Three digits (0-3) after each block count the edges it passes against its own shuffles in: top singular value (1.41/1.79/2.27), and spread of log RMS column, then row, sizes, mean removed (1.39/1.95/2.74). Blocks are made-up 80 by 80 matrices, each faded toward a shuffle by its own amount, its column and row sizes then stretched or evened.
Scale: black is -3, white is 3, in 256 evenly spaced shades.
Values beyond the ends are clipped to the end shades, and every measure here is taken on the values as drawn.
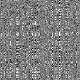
3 3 1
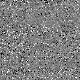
0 1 2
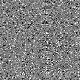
2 1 0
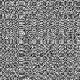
3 0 0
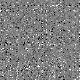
0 2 2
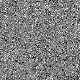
0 2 1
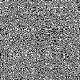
2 0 2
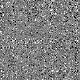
1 2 1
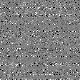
0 1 3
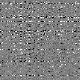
3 2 3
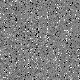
0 2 0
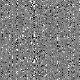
2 3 1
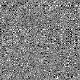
2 1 2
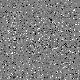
1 1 1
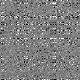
3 2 3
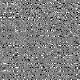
2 1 3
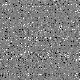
1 1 2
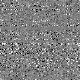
0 1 3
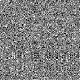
2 1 1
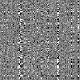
3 3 2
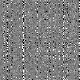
3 3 1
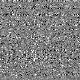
1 0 3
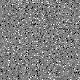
2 1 0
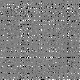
1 2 3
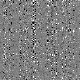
1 3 1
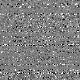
1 1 3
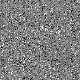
0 2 0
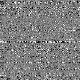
2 0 3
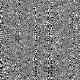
2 3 0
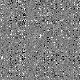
1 3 2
